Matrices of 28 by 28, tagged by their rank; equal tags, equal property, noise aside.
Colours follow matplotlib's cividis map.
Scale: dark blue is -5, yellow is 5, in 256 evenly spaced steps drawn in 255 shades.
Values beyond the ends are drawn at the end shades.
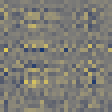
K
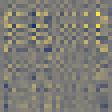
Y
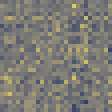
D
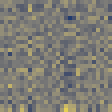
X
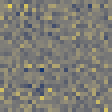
D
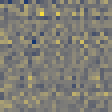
D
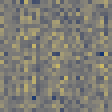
D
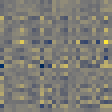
Y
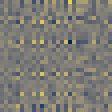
Y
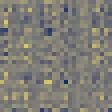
X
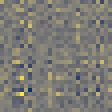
K
